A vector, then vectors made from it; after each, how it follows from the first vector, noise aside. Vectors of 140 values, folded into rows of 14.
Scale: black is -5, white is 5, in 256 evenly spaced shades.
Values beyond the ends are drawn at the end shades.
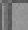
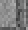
reversed.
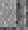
reversed.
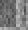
reversed, negated.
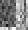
reversed, negated, scaled up.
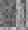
reversed, negated.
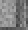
reversed.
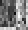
reversed, negated, scaled up.
